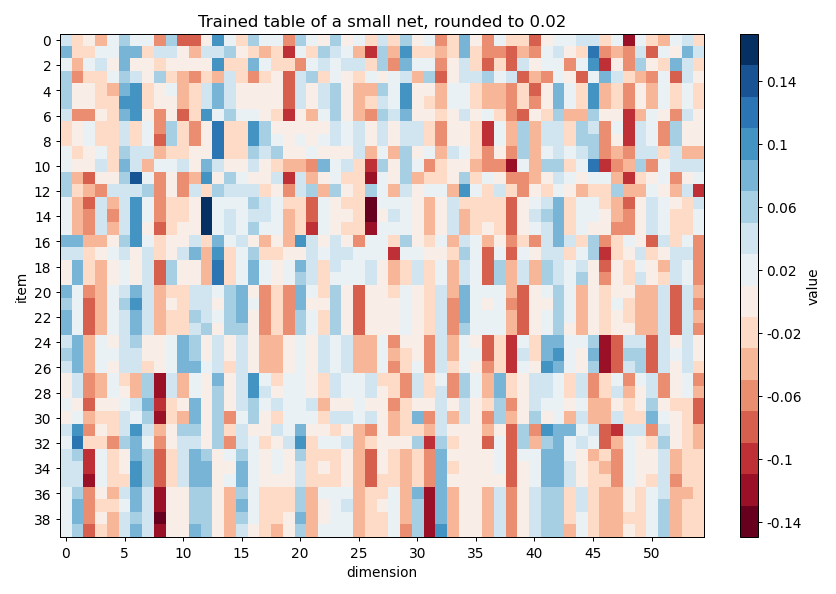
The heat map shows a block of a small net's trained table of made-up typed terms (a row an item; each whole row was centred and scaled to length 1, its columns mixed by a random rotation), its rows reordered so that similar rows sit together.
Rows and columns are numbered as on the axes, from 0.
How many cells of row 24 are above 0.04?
7
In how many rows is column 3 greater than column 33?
20
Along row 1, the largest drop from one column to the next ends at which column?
46
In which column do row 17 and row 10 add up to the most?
45
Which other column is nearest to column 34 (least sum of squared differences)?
23
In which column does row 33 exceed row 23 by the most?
39
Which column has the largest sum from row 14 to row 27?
42
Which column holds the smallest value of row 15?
26
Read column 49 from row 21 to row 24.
-0.04 -0.04 -0.04 0.04
